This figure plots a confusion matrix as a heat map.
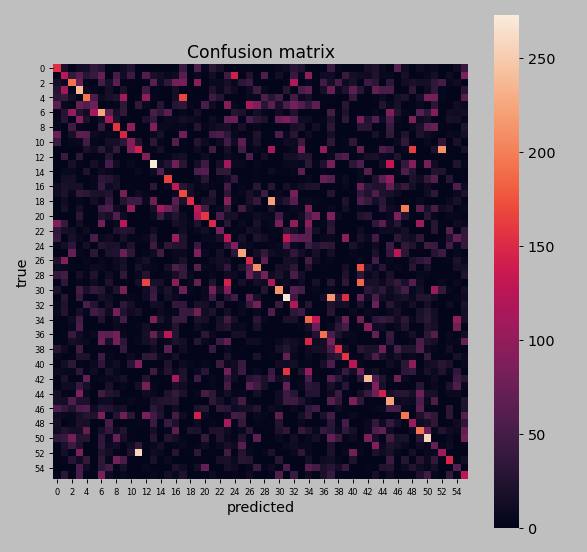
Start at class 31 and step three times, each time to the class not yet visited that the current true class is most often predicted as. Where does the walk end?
35
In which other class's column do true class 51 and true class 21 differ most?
9
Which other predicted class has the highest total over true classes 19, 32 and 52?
11
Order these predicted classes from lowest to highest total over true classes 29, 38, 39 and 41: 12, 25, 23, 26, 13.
26, 25, 13, 12, 23
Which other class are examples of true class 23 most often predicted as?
31
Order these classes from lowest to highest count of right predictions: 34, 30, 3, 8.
8, 34, 30, 3
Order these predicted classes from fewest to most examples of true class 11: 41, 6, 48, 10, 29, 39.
39, 6, 41, 10, 29, 48
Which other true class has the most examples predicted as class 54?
34
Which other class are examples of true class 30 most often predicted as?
51
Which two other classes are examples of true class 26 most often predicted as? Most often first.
1, 28
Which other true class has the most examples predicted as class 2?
6
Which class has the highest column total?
23
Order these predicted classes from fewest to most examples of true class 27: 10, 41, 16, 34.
10, 34, 16, 41
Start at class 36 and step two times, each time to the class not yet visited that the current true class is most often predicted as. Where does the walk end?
45
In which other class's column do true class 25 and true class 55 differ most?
46
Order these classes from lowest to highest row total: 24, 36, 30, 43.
43, 24, 36, 30
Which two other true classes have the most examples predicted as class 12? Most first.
29, 4
